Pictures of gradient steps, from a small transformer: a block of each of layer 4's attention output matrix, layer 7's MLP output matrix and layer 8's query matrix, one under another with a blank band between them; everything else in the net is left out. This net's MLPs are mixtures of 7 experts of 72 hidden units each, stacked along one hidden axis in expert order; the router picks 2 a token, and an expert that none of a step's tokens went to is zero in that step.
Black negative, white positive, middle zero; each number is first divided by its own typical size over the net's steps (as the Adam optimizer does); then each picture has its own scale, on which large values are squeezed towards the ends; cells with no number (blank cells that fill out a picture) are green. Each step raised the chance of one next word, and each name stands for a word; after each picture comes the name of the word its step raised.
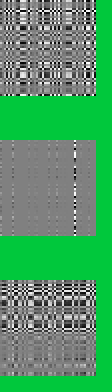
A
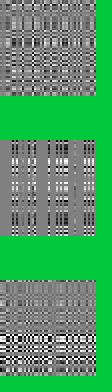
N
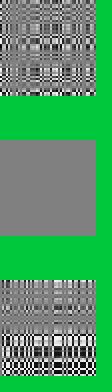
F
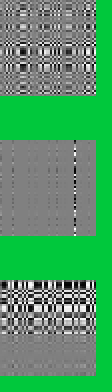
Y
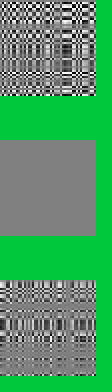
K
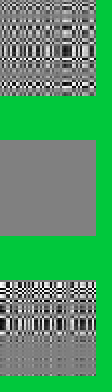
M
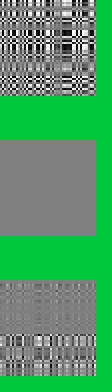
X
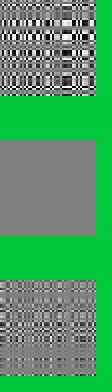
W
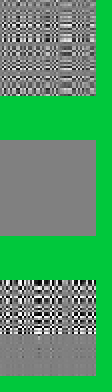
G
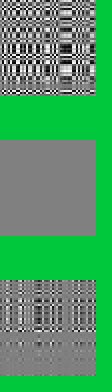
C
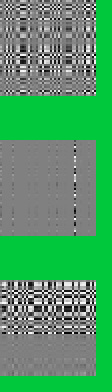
C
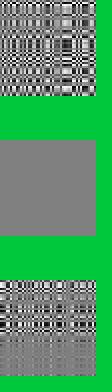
N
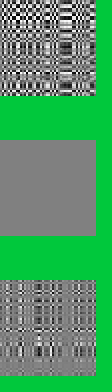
K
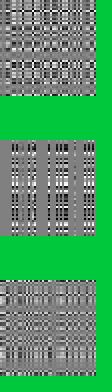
A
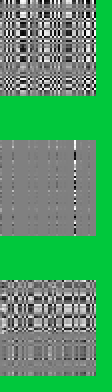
X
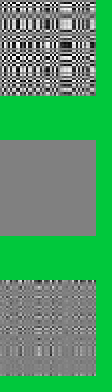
N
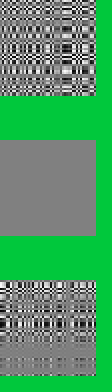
C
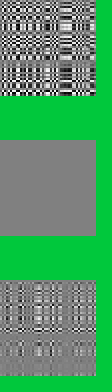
F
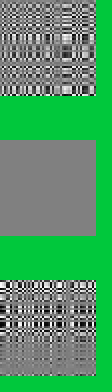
G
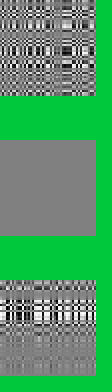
Y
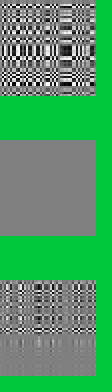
M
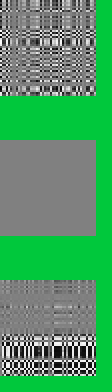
N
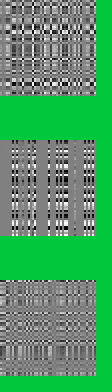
M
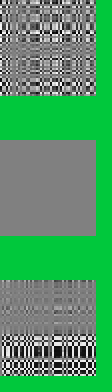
M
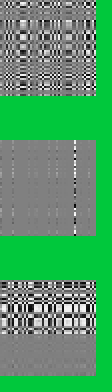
W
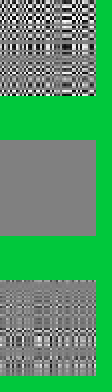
K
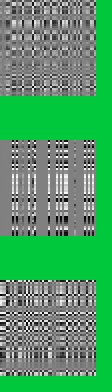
W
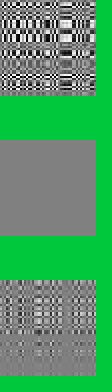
W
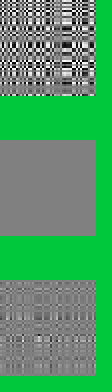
A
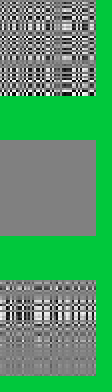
F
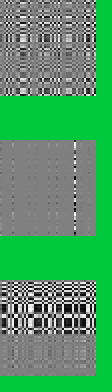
G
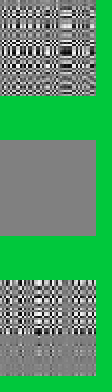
Y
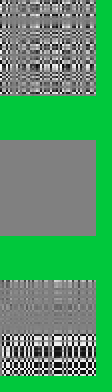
Y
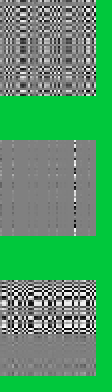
K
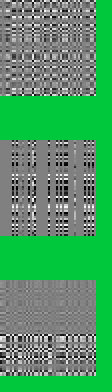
G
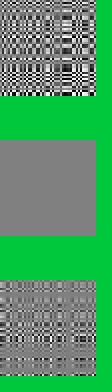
F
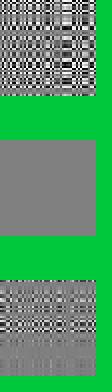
A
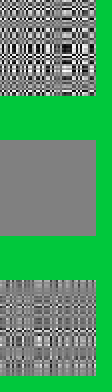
C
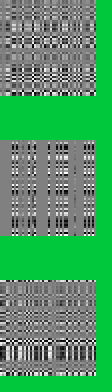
F
